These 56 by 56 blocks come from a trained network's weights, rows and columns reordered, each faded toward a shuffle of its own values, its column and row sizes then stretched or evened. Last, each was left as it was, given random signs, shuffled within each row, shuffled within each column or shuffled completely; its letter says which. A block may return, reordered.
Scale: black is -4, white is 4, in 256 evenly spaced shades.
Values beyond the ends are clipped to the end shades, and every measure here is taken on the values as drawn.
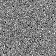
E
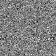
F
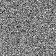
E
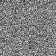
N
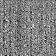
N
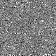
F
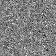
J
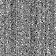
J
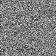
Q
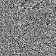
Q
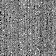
J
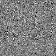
Q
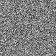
E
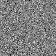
J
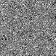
Q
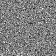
F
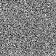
F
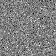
E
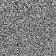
Q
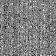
N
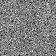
E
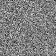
J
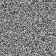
E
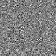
N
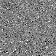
F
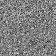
F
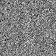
F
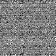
N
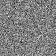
E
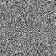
N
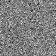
J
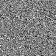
F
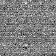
N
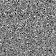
F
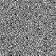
N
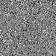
F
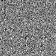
Q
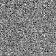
Q
